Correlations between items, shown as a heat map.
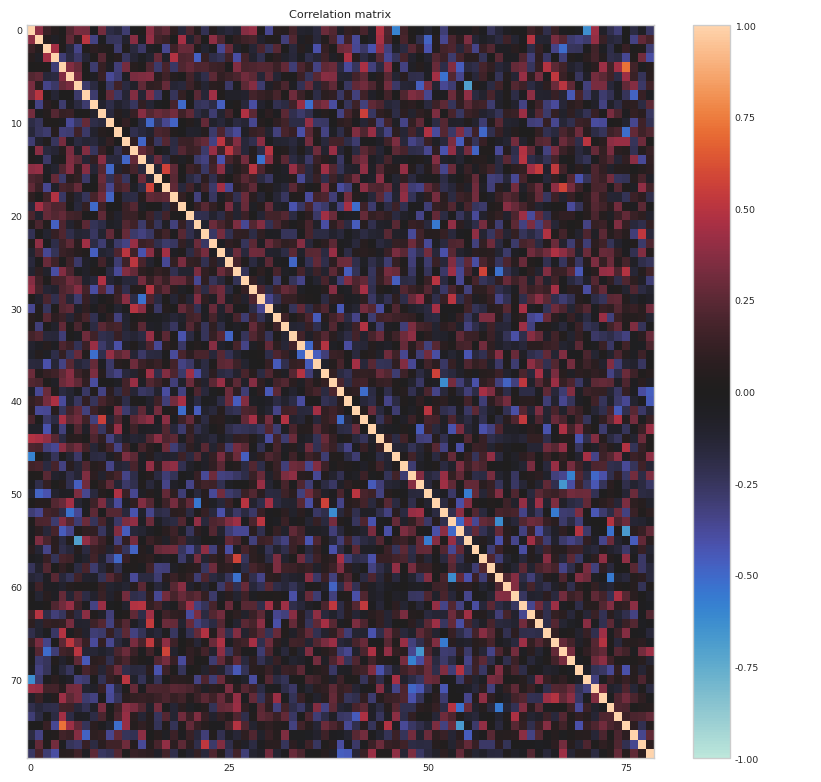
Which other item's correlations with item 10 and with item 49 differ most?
35
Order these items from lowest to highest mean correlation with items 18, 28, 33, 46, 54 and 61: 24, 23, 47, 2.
2, 23, 24, 47
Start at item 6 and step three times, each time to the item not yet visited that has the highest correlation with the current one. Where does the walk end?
15
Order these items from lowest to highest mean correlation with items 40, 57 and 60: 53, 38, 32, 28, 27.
38, 32, 28, 53, 27
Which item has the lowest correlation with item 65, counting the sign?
43
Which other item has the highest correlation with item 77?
22
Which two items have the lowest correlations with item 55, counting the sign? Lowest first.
6, 50
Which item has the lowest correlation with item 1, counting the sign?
50
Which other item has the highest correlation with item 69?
54
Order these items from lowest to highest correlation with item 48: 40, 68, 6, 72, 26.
68, 72, 26, 6, 40
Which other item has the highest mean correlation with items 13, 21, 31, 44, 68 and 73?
26
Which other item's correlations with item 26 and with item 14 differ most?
12
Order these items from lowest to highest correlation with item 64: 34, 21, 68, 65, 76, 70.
21, 65, 68, 34, 76, 70
